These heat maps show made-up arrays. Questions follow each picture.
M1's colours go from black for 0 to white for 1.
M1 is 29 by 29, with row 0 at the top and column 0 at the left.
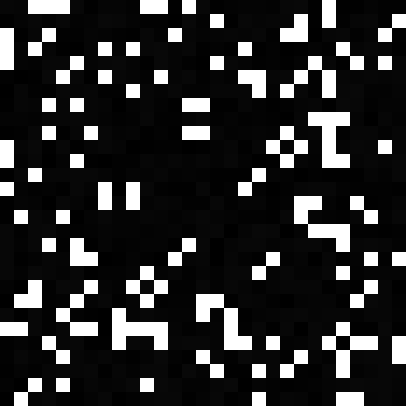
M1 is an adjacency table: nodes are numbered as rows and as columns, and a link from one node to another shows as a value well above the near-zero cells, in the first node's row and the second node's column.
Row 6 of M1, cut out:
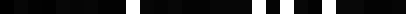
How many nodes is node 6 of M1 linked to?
4
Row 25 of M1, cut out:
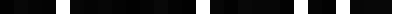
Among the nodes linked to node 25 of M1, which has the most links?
node 24
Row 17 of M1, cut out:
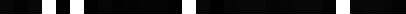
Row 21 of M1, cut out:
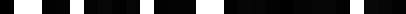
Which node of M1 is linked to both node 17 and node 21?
node 5
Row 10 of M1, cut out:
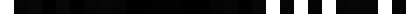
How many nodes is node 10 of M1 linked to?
5
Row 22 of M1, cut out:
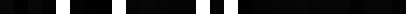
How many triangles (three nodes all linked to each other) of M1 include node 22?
0
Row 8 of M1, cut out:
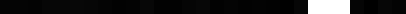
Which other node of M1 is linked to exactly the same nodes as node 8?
node 16
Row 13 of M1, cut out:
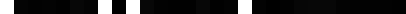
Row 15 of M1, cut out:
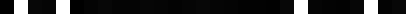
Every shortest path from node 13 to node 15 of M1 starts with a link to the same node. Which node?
node 0
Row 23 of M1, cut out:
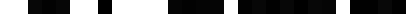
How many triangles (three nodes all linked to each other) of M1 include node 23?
7
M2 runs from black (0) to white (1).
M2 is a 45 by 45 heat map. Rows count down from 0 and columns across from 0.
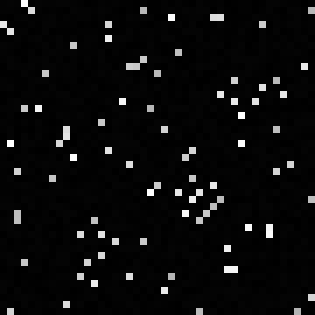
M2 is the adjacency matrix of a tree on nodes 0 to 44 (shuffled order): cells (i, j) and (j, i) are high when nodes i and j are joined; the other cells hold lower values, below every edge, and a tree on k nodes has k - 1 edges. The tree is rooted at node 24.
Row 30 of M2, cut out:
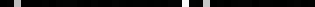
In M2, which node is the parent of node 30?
2
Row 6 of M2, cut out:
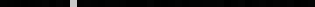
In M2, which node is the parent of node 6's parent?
22
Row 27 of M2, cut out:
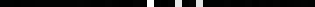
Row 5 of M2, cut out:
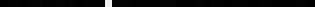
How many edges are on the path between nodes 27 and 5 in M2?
3
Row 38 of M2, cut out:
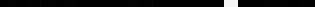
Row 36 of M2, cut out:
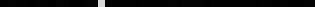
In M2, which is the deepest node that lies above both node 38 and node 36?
33
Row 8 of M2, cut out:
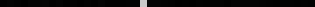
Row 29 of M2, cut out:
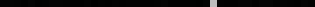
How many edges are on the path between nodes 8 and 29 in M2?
8
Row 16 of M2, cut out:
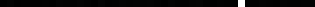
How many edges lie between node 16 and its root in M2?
8
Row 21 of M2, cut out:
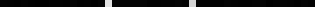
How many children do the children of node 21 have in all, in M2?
2
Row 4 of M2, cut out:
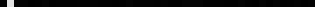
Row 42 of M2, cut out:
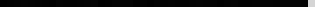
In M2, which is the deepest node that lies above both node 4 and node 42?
44
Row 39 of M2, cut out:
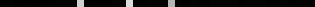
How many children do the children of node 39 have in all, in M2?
3
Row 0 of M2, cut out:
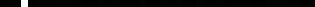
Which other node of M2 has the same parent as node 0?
37
